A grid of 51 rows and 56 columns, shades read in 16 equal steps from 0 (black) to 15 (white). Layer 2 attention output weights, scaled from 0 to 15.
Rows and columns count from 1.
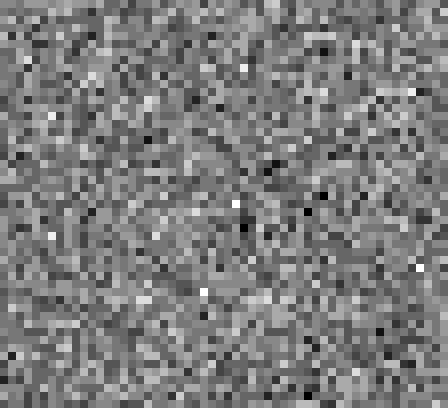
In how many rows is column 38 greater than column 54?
20
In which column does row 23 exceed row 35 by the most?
40
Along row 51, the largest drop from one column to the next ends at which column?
41
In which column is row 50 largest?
23
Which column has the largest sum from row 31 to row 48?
36
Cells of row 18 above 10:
5
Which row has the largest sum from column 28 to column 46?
38
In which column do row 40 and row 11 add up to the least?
26
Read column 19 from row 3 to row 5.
5 6 8
